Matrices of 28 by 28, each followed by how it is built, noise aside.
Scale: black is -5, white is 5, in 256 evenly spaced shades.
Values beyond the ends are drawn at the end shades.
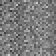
repeating rows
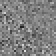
lower triangular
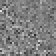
lower triangular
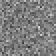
repeating rows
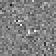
block diagonal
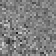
lower triangular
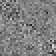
block diagonal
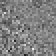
lower triangular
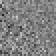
lower triangular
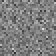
repeating columns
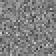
noise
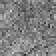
smooth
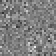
block diagonal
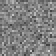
noise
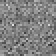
repeating columns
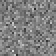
noise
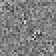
block diagonal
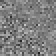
lower triangular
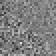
lower triangular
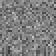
blocks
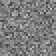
noise
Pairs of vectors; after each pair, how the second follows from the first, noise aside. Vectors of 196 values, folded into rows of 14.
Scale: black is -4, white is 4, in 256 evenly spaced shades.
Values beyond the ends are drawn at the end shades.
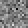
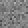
reversed, shrunk.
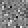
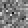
shuffled.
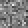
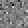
negated, partly zeroed.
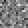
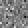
wrapped around, negated, partly zeroed.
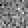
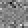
wrapped around, negated, partly zeroed.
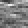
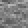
shrunk.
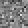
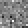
negated, partly zeroed.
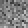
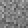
reversed, shrunk.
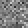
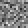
shuffled.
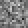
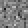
reversed, partly zeroed.
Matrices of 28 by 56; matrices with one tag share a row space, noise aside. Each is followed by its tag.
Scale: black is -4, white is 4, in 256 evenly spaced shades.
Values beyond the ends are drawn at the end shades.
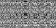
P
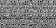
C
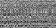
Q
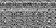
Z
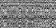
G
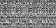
C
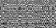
G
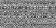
Q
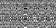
P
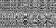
P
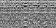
P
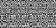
C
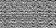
Z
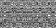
Z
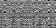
Z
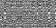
Z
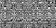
Z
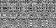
C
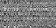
Q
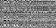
Q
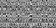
C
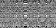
P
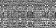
G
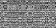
G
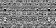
Z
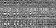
Q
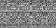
C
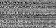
Q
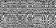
G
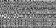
Q
